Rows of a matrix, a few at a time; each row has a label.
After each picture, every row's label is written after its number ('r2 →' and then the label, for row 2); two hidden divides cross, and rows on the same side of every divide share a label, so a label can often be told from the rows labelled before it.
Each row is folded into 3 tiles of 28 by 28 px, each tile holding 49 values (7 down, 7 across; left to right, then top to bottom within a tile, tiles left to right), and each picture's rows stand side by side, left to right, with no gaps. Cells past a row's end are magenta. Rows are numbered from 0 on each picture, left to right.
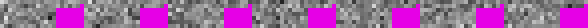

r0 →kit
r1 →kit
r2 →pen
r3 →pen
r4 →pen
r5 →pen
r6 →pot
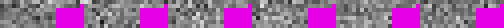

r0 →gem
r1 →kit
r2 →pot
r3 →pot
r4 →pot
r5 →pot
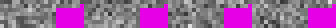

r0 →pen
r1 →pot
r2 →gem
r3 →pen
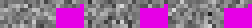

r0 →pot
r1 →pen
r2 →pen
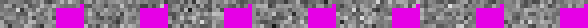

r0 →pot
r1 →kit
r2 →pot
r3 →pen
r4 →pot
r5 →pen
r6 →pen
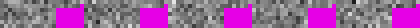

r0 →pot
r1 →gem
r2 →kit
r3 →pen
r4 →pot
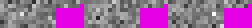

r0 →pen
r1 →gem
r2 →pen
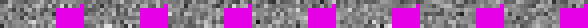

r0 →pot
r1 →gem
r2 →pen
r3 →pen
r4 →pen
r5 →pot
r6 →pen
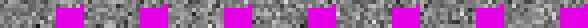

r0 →pot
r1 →gem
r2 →pen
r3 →gem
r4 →pen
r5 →kit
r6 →pot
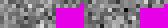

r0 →kit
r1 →pot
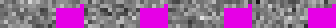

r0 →gem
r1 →pot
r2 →pen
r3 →pot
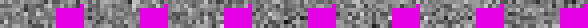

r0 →gem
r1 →gem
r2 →pen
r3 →kit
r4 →gem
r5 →kit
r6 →pen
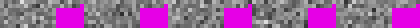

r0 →gem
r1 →gem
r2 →kit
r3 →gem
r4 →kit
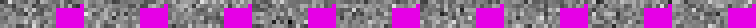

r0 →pot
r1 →pen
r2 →kit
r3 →gem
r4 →pot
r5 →pot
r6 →pen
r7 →kit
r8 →kit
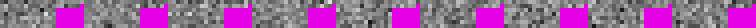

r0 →pot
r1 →pen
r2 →pen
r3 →pen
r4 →kit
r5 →kit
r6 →kit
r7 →kit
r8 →pen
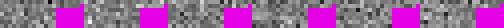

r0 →pen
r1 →kit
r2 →kit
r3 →pen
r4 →pot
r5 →pen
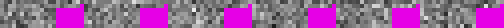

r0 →pen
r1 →gem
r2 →pot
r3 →pen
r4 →pen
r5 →pen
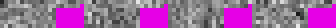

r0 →pot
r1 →kit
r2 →gem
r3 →gem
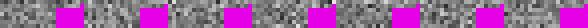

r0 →pen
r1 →gem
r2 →kit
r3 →gem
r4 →gem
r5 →kit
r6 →pot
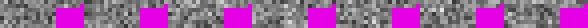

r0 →kit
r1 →gem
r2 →gem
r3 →pen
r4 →pen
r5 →kit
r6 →gem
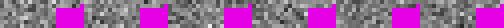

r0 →gem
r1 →kit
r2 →pen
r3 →gem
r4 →pot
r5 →gem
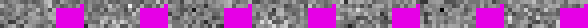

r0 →pot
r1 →pot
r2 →gem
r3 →pot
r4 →kit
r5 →pot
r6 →kit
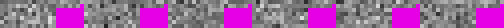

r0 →pot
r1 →pen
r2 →kit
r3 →pot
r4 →pot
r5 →gem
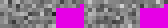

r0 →kit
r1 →kit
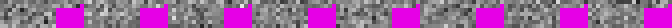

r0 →pot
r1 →kit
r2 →kit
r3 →pen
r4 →gem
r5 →gem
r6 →kit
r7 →pen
